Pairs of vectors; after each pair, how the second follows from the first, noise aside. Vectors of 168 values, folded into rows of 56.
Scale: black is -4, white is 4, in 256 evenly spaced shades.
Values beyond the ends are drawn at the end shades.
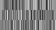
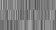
wrapped around, shrunk.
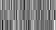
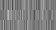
wrapped around, shrunk.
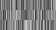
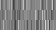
negated, partly zeroed.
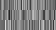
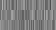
reversed, negated, shrunk.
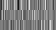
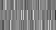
reversed, partly zeroed.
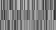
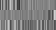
negated, partly zeroed.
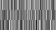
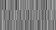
reversed, negated, shrunk.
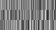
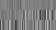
reversed, partly zeroed.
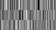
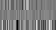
reversed, partly zeroed.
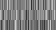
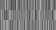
reversed, shrunk.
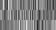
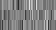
reversed, partly zeroed.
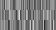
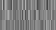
reversed, shrunk.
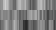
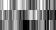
scaled up.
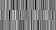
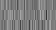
reversed, shrunk.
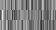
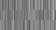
reversed, shrunk.
